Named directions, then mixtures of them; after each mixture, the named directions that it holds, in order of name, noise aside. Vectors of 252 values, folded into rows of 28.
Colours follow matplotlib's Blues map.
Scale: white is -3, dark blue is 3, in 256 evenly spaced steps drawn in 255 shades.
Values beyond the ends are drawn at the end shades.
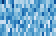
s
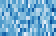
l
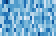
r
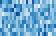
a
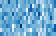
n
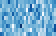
n.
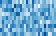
a.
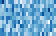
a, s.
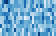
r.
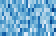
l.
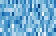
a, n.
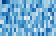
r, s.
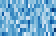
l.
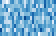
r.
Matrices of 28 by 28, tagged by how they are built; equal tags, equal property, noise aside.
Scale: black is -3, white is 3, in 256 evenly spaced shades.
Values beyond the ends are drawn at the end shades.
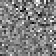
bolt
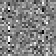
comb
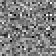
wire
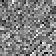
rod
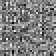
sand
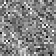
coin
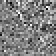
bolt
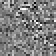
bolt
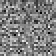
sand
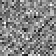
rod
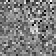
bolt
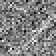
rod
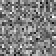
sand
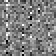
comb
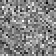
coin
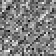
rod
